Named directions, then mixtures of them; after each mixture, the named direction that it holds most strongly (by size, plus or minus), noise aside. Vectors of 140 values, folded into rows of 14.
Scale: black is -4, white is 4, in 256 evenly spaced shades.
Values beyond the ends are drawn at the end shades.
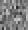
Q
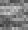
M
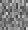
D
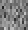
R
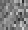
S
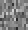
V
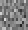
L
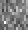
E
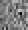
S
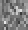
E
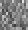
E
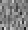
R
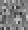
Q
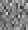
D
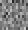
D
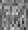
R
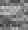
M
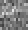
V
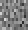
L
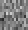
V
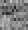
M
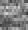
M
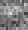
M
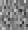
L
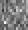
E
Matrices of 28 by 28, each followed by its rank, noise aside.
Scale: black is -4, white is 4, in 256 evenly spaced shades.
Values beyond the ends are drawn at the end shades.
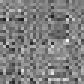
four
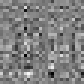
three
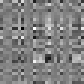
two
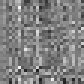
four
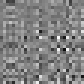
three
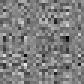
four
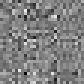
four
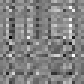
two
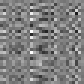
two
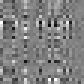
two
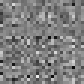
four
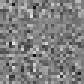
six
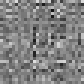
four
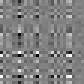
one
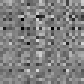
three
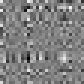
three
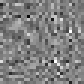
six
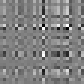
one
